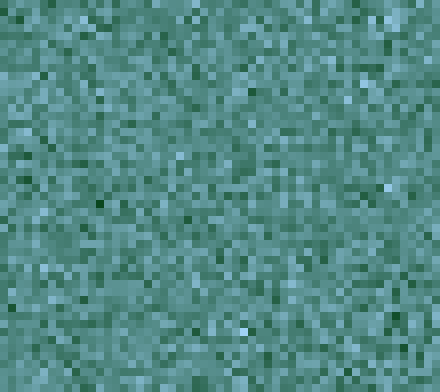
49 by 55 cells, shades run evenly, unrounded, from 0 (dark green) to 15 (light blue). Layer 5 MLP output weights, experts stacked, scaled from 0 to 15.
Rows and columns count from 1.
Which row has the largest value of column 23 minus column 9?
46
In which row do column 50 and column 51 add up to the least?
40
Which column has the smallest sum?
12
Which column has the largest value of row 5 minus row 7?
9
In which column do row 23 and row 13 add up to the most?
44
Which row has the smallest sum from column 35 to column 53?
17
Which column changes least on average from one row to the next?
14
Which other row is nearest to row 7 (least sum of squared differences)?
45
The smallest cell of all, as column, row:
13, 26
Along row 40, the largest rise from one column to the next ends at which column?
55
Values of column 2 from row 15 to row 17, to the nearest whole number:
10 5 8
